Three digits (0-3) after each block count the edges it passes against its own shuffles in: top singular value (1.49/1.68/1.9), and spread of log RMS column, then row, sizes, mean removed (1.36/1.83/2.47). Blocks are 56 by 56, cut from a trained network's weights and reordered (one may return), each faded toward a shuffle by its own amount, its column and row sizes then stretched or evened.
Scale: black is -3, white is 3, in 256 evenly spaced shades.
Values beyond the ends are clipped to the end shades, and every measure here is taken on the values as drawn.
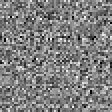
2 0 2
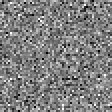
0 0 0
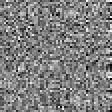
3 2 0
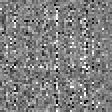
1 3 1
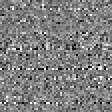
0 0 3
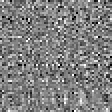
2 2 2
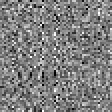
3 3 0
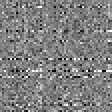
3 1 3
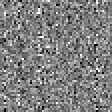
0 2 0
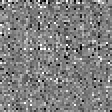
1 2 2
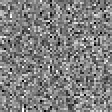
1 2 0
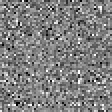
0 1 2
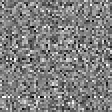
3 0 2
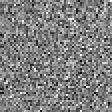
0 0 0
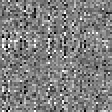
2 3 1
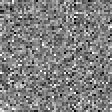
0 1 0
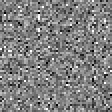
0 2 1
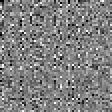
1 3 2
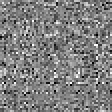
2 2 2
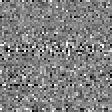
0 0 3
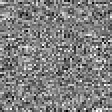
2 0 2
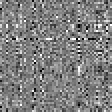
3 3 1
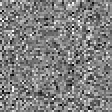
2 2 0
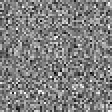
2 1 0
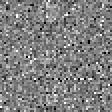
1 1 0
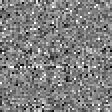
0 0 1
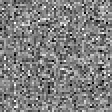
0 2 0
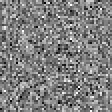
2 2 0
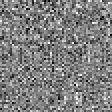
1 1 1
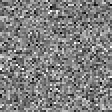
0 0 0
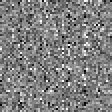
1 2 1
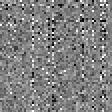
2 3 1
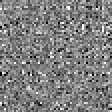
1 1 3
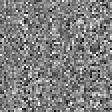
2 2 0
